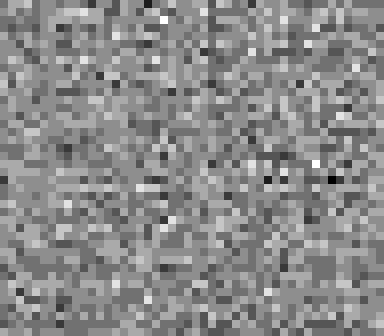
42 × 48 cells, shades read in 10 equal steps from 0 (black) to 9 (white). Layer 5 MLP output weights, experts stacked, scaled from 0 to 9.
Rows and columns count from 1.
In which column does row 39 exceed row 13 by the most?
5
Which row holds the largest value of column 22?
28
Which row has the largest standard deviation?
23
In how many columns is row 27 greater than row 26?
17
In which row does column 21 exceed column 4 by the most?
3
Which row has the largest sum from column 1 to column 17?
36
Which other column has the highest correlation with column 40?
34
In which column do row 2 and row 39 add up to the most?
26
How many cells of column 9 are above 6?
3
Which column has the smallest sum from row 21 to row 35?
39
